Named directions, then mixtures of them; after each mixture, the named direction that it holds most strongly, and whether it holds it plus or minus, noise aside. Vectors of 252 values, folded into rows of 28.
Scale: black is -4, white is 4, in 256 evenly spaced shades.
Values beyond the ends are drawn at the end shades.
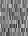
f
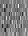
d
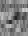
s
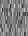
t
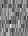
f, minus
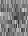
f, plus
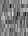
t, plus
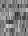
s, plus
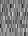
t, plus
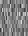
t, minus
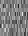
d, minus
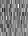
t, plus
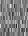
f, plus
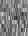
f, plus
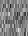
t, plus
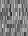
t, plus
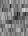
s, plus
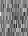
f, plus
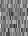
f, plus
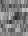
s, plus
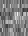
s, minus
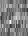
s, minus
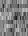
s, plus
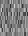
t, plus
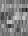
s, minus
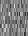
t, plus
